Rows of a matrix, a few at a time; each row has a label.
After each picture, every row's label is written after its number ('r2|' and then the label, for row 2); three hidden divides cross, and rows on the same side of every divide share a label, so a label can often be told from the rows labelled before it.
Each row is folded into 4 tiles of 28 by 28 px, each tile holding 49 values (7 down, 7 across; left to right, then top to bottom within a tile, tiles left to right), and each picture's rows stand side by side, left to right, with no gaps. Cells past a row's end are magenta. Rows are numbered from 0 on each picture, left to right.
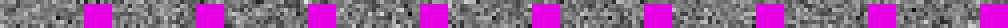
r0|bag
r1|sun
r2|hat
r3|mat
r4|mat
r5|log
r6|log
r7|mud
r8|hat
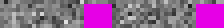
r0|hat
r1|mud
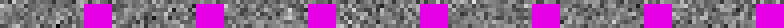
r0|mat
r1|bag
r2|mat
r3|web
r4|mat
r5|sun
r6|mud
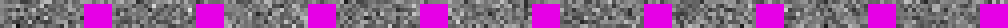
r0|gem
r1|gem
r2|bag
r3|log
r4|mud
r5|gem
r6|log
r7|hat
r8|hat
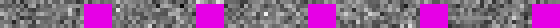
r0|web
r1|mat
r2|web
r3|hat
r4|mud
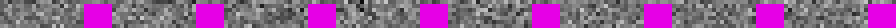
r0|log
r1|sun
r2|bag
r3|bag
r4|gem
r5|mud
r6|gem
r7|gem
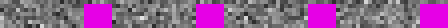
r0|bag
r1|hat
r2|sun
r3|sun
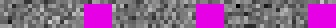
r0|log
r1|gem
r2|mat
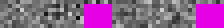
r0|mud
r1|web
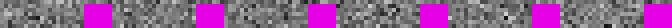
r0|log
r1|sun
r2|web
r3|bag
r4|mud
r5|log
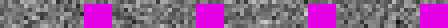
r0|mud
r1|bag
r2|web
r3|log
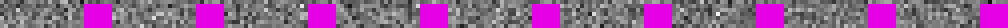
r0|web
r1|sun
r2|log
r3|mat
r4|web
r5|hat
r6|sun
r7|sun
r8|mat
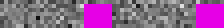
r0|mat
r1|web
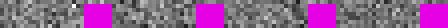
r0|mud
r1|web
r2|mat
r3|mat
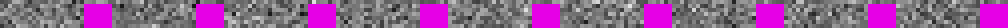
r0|mat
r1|bag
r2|mud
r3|log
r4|gem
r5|bag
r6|gem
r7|mat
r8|log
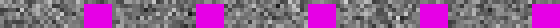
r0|gem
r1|sun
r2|bag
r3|mud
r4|mud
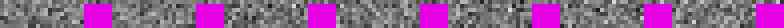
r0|log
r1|mat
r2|web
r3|web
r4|mat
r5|sun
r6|sun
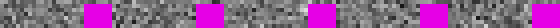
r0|log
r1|gem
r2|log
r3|hat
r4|log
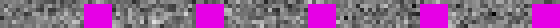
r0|mat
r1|web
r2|mat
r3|mud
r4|bag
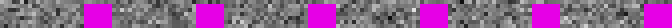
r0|gem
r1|web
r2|sun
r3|gem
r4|bag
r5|bag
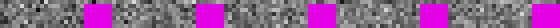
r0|mat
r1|hat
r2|bag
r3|sun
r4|log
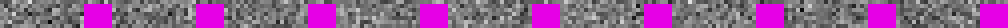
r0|mud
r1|gem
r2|log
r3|sun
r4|sun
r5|mud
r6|mat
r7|hat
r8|gem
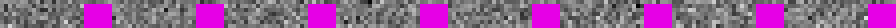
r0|hat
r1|mat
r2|gem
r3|gem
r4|mud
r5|mud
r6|web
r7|sun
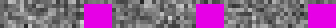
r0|mud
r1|log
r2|sun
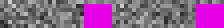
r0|mud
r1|hat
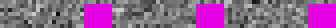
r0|gem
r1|mat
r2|gem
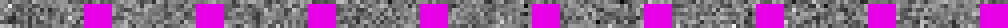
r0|log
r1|hat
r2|web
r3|gem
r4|mud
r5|hat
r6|sun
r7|web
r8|gem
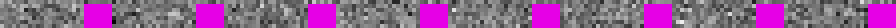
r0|bag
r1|mat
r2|hat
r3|hat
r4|sun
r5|mat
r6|sun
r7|mat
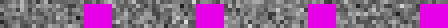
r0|hat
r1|hat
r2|bag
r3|bag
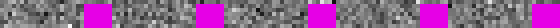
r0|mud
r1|web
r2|sun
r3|hat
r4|web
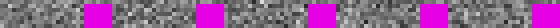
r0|log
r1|gem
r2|gem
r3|sun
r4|web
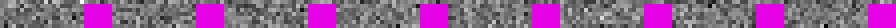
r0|hat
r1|gem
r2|sun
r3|gem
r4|bag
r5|log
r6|mat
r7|mat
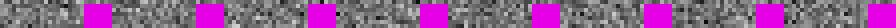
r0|mat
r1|web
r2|mud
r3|web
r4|sun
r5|web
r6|hat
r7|log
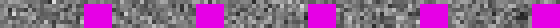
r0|mud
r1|mud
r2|log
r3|mud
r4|mud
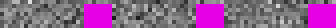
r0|sun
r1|mat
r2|mat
